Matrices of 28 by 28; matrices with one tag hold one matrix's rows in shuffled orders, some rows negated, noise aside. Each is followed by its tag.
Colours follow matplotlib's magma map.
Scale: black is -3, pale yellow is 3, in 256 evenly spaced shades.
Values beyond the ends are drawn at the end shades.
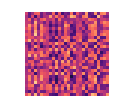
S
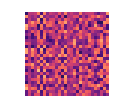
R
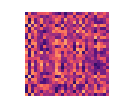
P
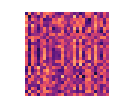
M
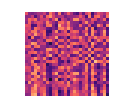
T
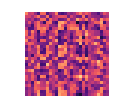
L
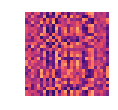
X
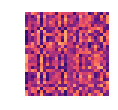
R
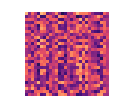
L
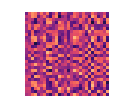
T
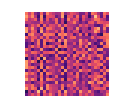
R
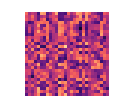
L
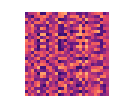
L
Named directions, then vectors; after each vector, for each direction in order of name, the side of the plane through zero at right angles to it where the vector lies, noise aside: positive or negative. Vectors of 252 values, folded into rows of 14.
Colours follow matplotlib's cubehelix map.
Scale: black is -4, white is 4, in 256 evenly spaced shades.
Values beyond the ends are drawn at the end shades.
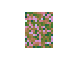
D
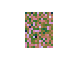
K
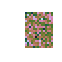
positive, positive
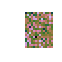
positive, positive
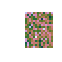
negative, negative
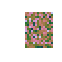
positive, negative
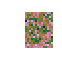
negative, positive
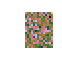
positive, negative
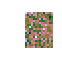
negative, negative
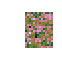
positive, positive
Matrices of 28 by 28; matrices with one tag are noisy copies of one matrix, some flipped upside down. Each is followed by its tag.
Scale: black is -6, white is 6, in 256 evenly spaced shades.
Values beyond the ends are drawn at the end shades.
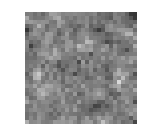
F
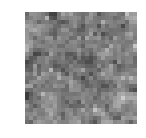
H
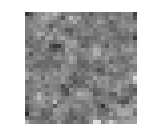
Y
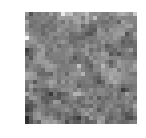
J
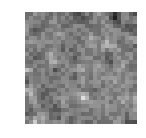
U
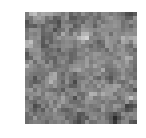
U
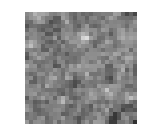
U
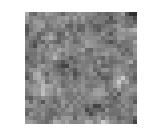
F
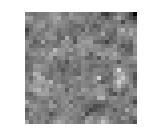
F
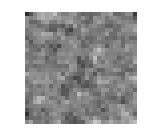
Y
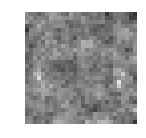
F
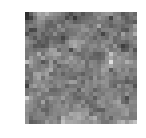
J
